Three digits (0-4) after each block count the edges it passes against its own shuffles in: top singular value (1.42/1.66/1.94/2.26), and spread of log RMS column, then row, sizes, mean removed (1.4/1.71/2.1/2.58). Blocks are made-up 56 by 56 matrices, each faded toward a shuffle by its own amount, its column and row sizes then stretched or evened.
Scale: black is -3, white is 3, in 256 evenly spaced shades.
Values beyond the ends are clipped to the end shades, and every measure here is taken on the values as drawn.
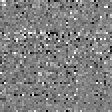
0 2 3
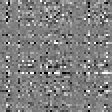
3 4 4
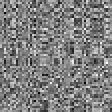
4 4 0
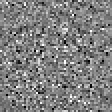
2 2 1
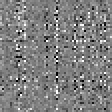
3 4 3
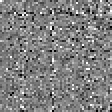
1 3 3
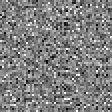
2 1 0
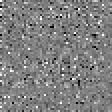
1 2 2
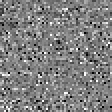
2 0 3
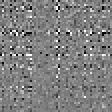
4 4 4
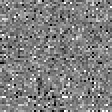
2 1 2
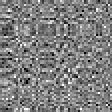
4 1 1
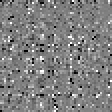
3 3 3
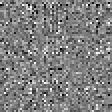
2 3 3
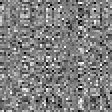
4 3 0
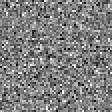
1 0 1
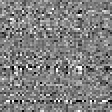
3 1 4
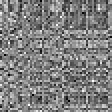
4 3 0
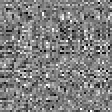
4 1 2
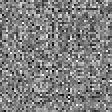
3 2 0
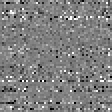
1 1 4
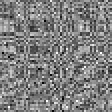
4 1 0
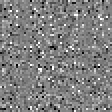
1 2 2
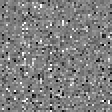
0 2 0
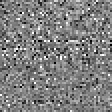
2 1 3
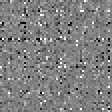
0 3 3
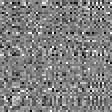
4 0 4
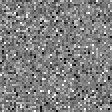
1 0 0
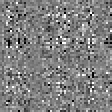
2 4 3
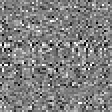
3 1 3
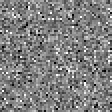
0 1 0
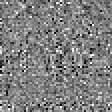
2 2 2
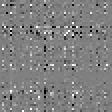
1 4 4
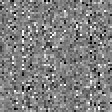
0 4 0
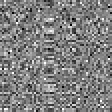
4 1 0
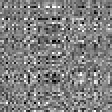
4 4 4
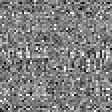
3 0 3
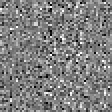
2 3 0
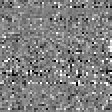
1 2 4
